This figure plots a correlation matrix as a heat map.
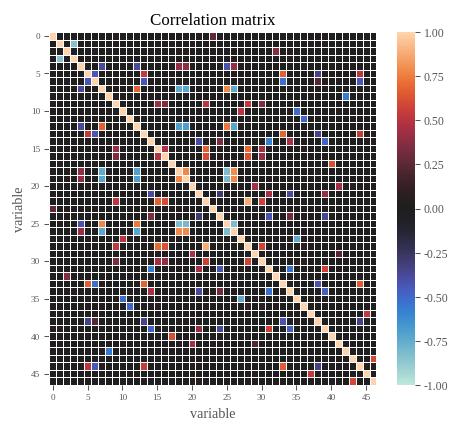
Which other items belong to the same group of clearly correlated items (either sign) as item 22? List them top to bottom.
9, 15, 16, 28, 30
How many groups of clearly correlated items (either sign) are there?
14
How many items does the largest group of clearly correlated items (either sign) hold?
7
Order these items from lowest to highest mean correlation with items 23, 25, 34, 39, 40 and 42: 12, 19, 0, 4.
19, 4, 0, 12
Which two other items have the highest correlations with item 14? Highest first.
34, 24
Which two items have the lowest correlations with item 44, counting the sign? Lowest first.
6, 38
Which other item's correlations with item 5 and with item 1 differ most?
3
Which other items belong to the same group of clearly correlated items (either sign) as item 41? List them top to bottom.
20, 29
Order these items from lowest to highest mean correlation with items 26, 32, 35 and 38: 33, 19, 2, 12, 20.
12, 33, 20, 2, 19
